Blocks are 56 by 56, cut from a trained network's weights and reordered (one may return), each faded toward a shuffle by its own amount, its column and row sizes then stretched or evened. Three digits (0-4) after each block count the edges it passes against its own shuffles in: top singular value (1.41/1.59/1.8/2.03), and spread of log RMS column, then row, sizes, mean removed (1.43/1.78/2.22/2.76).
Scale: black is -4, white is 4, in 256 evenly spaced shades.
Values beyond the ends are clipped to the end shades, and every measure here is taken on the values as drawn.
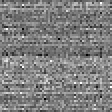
4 2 2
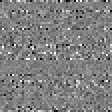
2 0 4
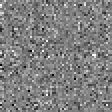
1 2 1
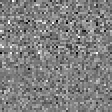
1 1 3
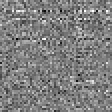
4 1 2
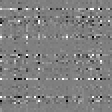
4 2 4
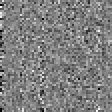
1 3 0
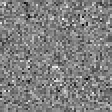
0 0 2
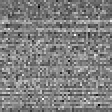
4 1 0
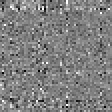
2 3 2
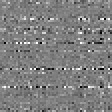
3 1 4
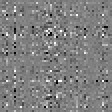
0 4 3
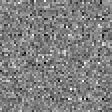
3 0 2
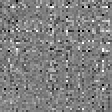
2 3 3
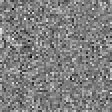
0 2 0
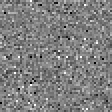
0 0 1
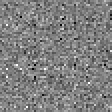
1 1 2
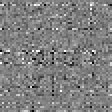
2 1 4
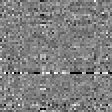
4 1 3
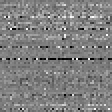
3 0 4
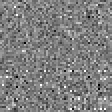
3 1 1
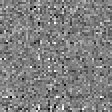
2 2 3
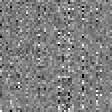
3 4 0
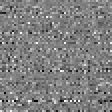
1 0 4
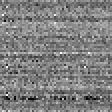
4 0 2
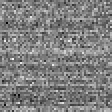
3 0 0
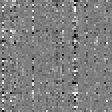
3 4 2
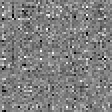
3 3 2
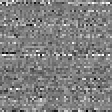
1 0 4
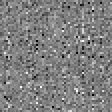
1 3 0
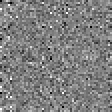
2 2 0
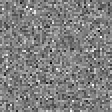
0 0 0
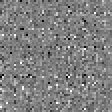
0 3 2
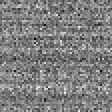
2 1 1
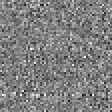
2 1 1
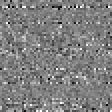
3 0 4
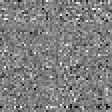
1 2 3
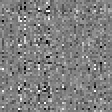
1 4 2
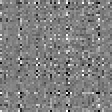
3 4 3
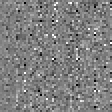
0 3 1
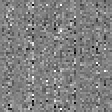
0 4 0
